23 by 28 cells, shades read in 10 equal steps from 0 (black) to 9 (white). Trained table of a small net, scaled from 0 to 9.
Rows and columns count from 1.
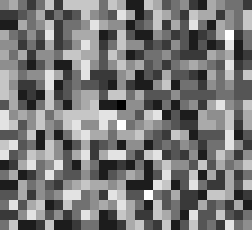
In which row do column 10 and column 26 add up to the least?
21
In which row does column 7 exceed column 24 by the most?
17
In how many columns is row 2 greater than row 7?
14
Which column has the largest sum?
10
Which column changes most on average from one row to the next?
13
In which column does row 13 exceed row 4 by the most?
12
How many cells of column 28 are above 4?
10
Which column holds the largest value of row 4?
26
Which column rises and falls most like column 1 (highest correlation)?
2
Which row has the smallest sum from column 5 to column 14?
23
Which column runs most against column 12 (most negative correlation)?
19
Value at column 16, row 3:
3
